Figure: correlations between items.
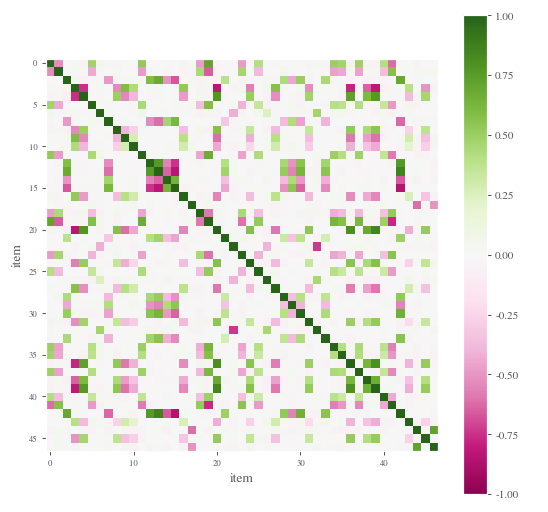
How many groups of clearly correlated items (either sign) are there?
5
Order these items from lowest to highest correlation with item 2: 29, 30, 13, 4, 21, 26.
29, 4, 26, 21, 30, 13
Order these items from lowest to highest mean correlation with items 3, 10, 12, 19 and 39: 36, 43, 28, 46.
36, 46, 43, 28
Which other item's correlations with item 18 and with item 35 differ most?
19
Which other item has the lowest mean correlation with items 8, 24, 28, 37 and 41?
3
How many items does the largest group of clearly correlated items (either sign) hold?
15
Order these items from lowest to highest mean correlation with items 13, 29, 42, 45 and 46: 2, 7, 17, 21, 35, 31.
7, 17, 35, 31, 21, 2
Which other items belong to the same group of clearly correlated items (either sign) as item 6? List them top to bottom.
22, 26, 32
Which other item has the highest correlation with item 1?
41
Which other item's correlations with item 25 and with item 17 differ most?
44
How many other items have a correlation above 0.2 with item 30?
7
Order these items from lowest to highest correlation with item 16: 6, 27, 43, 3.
6, 43, 27, 3
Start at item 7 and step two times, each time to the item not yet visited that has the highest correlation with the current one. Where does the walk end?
14
